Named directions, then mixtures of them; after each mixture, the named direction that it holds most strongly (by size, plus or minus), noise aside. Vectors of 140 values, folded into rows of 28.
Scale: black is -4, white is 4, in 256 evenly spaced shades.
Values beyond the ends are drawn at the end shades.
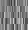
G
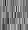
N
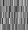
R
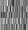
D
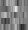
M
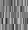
G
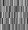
R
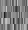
G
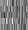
D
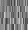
G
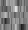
M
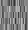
G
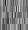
N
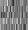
D
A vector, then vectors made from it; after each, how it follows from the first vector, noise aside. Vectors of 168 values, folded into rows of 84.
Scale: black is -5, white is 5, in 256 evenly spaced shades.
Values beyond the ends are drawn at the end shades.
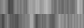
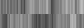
reversed, negated.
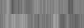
wrapped around, shrunk.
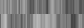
reversed.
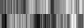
reversed, negated, scaled up.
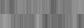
wrapped around, shrunk.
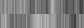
reversed.
